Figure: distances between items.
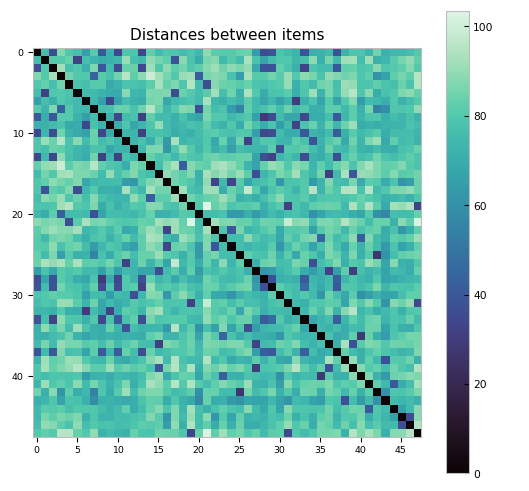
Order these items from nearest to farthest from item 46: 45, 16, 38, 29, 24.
45, 16, 24, 29, 38
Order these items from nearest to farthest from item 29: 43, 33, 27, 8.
8, 33, 27, 43
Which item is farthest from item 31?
21
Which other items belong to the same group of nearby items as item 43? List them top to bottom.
38
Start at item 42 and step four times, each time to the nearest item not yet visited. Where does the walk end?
3
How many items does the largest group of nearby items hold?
9
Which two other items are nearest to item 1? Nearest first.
5, 17
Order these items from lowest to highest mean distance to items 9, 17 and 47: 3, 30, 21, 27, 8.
8, 30, 27, 3, 21
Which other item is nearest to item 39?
27
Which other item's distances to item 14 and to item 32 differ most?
6
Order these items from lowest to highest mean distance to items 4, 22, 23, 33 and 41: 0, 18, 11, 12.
0, 12, 11, 18
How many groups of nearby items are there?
16
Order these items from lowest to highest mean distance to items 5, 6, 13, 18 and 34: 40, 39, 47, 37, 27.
37, 27, 40, 47, 39
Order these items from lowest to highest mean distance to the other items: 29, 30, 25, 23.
29, 30, 25, 23
